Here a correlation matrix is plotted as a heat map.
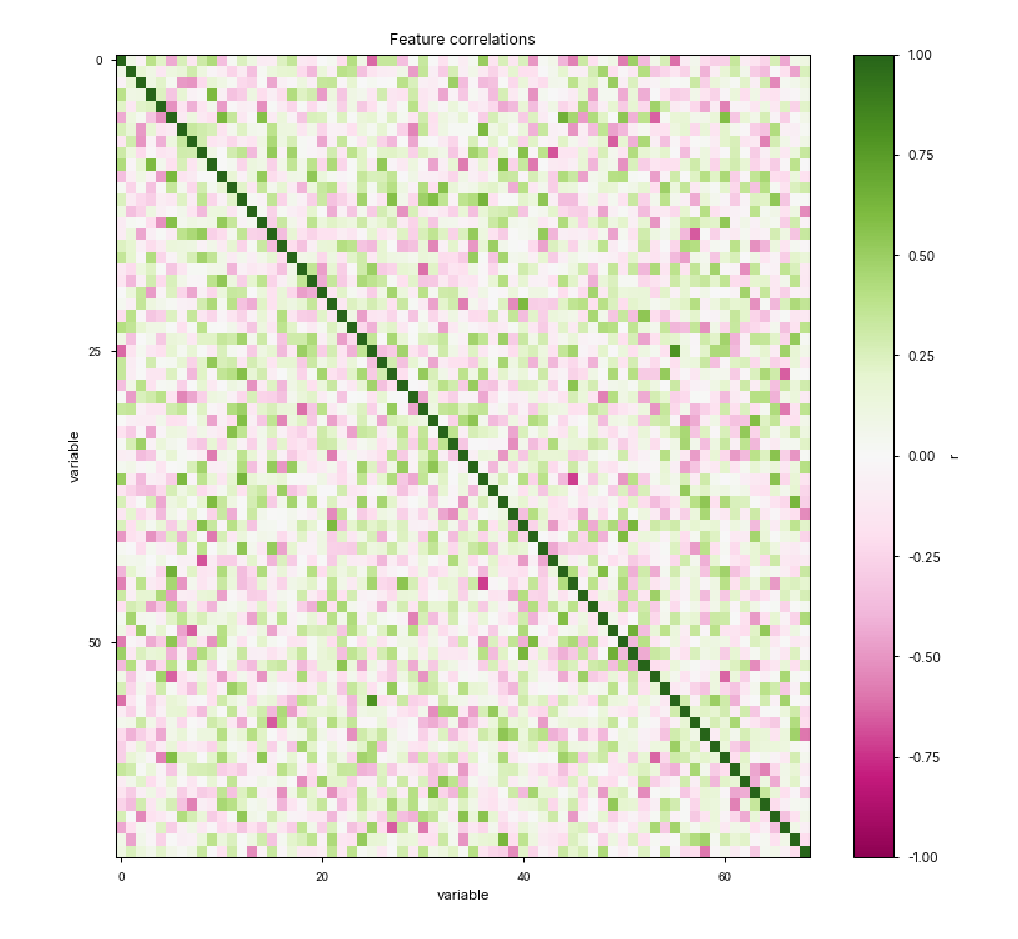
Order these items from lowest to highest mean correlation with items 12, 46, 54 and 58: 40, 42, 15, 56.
56, 15, 42, 40
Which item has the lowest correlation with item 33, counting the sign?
39
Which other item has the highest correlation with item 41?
50
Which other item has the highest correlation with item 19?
10
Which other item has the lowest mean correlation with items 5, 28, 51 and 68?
13
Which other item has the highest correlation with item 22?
52
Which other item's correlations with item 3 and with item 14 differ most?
5
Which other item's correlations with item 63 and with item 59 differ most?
48
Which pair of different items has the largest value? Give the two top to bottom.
25, 55
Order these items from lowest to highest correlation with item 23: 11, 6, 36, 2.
6, 36, 11, 2
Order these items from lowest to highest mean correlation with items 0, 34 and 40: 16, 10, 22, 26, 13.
22, 10, 13, 16, 26
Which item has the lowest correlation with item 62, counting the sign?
18
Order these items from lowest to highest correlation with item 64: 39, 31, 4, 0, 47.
0, 39, 47, 4, 31
